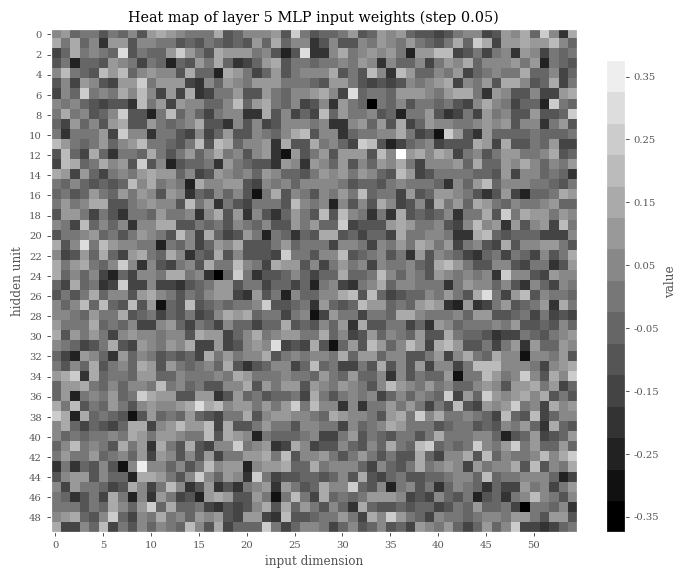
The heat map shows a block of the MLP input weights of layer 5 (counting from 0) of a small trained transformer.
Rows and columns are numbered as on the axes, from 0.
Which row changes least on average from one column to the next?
15
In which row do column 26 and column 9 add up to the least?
23
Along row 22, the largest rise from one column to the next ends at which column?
24
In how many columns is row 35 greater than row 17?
26
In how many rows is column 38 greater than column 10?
19
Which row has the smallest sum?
25
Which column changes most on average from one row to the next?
2
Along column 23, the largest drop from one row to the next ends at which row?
32
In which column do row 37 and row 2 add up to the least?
51
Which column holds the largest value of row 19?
30
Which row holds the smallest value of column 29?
31
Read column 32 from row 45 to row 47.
-0.05 0 0.15
